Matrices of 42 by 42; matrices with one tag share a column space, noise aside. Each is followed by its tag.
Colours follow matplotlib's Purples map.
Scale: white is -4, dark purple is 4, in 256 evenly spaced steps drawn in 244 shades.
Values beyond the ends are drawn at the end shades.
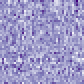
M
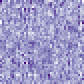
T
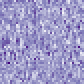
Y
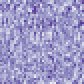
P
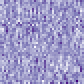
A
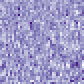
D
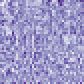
M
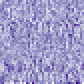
A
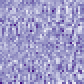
A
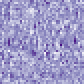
Y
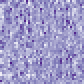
T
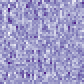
T
